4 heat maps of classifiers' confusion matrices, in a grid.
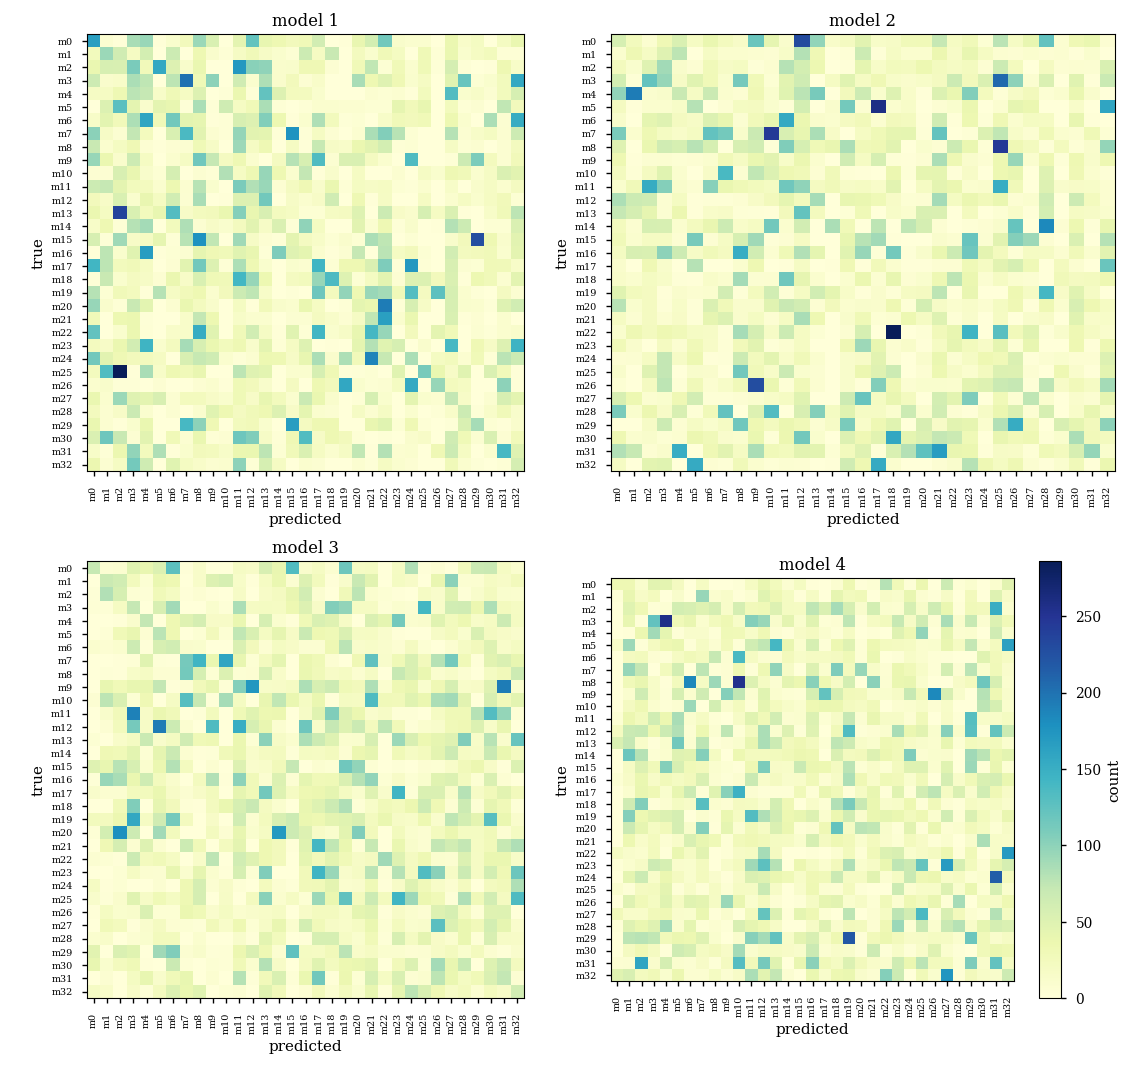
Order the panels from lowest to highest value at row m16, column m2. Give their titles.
model 1, model 4, model 2, model 3
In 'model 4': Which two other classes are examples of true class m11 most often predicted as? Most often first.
m29, m5
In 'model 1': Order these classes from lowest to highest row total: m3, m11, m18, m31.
m11, m31, m18, m3
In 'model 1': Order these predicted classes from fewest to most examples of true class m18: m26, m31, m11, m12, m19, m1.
m31, m26, m19, m1, m12, m11
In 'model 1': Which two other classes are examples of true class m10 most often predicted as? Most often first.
m13, m16
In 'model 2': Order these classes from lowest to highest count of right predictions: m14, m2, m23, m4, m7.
m23, m2, m4, m14, m7
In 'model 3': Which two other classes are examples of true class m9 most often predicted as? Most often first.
m31, m12
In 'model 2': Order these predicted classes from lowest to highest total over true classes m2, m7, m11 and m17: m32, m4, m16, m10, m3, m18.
m4, m16, m18, m32, m3, m10
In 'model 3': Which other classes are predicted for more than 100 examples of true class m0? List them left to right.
m6, m15, m19
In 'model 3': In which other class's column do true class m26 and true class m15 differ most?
m19
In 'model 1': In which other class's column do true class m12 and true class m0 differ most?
m22
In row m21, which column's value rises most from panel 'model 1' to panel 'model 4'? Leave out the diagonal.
m30
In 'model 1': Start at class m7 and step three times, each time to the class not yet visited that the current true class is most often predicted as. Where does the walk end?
m8
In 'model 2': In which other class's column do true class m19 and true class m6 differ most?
m11
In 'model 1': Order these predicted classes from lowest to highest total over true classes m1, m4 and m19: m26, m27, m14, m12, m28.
m28, m14, m12, m26, m27
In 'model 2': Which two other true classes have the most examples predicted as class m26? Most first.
m29, m14
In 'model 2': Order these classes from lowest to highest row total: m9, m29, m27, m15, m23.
m23, m9, m27, m15, m29
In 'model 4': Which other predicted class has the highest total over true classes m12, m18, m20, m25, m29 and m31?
m19
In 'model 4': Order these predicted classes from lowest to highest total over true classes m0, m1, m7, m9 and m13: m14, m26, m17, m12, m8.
m8, m14, m17, m26, m12
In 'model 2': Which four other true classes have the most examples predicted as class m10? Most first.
m7, m28, m14, m19
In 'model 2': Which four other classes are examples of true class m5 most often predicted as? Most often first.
m17, m32, m15, m12
